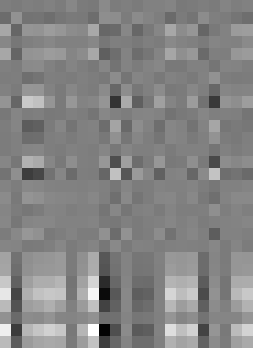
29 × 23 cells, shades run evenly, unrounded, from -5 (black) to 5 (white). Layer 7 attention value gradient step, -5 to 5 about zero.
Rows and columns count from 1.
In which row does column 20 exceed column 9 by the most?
15
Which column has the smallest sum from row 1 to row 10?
11
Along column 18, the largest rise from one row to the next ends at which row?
28
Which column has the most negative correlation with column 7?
20
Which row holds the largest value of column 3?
9
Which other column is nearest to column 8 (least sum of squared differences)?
17
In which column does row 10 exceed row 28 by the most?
10
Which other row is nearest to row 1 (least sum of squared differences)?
13
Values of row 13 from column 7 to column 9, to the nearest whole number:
0 0 0
